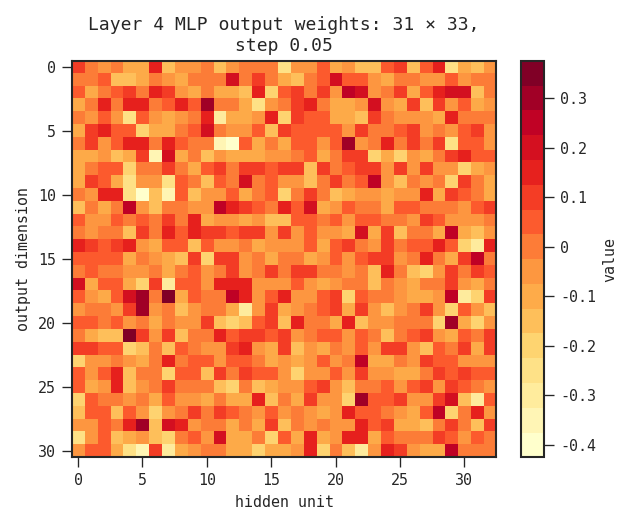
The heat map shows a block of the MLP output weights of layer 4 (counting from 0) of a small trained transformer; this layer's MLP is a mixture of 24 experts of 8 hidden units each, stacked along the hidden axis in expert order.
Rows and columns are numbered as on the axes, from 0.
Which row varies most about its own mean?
18
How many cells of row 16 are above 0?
10
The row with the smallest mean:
30
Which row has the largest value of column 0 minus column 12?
6
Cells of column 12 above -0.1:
20
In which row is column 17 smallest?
24
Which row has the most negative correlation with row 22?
19
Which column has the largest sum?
22
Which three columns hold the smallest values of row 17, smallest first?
7, 5, 23
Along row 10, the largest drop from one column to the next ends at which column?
4
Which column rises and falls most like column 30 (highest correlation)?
31
